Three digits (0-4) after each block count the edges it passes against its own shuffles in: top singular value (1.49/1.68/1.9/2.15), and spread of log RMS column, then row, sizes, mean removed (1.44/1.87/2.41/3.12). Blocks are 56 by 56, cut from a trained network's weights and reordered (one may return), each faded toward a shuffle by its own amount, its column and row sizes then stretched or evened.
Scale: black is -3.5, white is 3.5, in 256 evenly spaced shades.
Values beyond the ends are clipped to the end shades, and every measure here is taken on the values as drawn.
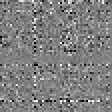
1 3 3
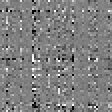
2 4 3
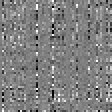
3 4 2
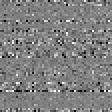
1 1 4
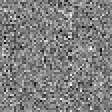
1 2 0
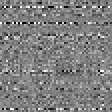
3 0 4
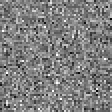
0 0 0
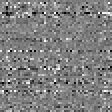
0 1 4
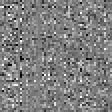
0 4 2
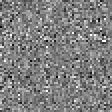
1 2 2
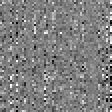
1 4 0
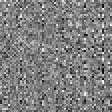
3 3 0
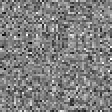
2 1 1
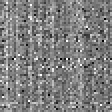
2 0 1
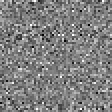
0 0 3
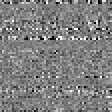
1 0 4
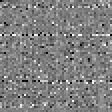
1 0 3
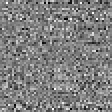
1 0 3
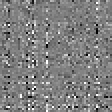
1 3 3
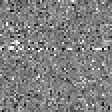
0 0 2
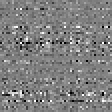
0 2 4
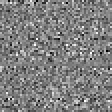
0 0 3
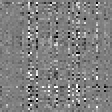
4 4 2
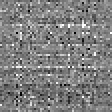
2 2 2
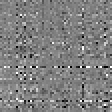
3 3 3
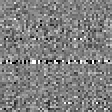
3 0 3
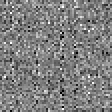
1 2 0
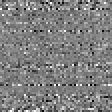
0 0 4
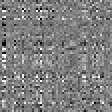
4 3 3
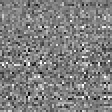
1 1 3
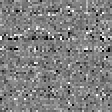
1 1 3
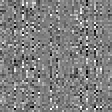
3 4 0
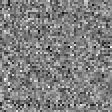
1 1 1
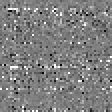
0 0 3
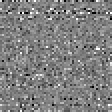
0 0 3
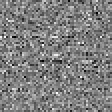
2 0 2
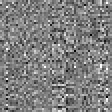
3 3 0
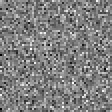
0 1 0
